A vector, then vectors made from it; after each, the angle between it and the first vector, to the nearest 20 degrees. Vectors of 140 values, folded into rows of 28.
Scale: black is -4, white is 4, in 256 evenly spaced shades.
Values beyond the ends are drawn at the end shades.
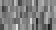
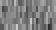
20 degrees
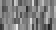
20 degrees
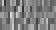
80 degrees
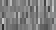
80 degrees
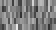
40 degrees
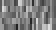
160 degrees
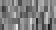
20 degrees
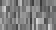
140 degrees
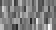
160 degrees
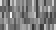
80 degrees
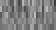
80 degrees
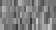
160 degrees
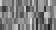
40 degrees
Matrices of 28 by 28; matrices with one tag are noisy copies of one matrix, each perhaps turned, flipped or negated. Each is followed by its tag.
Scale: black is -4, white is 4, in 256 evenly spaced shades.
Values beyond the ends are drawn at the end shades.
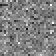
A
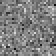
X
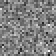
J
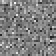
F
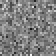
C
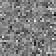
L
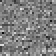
A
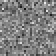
J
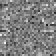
A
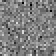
A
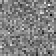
J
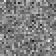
X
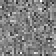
L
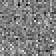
F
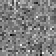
L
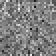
C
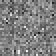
F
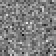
X
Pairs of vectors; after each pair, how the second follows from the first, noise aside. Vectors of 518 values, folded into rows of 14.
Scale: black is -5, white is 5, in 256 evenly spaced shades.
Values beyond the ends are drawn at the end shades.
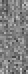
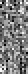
reversed, scaled up.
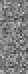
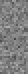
wrapped around, negated, shrunk.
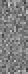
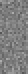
reversed, shrunk.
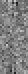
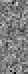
sign-scrambled.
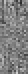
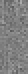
negated, shrunk.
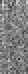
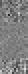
reversed, partly zeroed.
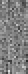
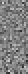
sign-scrambled.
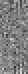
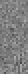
wrapped around, negated, shrunk.
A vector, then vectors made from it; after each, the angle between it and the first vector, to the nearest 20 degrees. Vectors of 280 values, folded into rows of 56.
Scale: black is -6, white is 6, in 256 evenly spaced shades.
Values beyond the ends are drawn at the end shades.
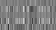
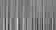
80 degrees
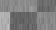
100 degrees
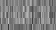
40 degrees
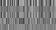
120 degrees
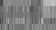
60 degrees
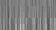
100 degrees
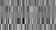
140 degrees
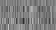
140 degrees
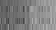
120 degrees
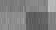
80 degrees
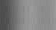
100 degrees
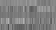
40 degrees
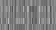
40 degrees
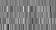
40 degrees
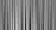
80 degrees
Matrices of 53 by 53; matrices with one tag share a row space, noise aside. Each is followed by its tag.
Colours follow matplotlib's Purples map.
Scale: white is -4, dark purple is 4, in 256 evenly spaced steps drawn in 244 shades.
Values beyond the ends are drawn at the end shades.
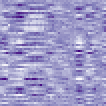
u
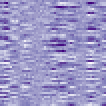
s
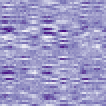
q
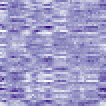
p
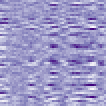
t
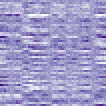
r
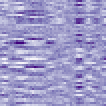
u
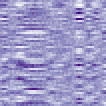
u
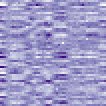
p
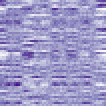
r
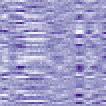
u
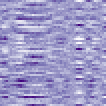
u
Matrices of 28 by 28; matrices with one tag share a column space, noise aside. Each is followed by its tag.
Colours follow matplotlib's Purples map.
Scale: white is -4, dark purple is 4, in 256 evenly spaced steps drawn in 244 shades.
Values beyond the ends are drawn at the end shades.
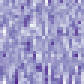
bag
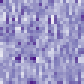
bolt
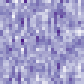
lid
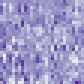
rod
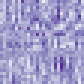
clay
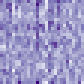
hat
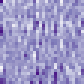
bag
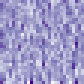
hat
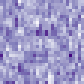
bag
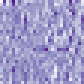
lid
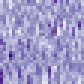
bag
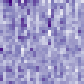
lid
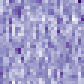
bolt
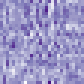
hat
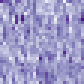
bolt
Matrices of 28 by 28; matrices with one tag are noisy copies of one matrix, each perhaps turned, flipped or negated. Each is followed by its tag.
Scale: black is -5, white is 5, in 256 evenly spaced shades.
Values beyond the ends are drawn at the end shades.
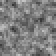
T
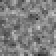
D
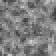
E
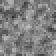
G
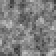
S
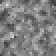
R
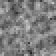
G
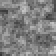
S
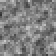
G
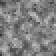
R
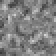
R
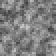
G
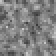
T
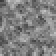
D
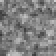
D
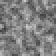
G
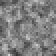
R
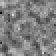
R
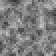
E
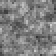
S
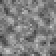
R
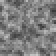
T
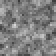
T
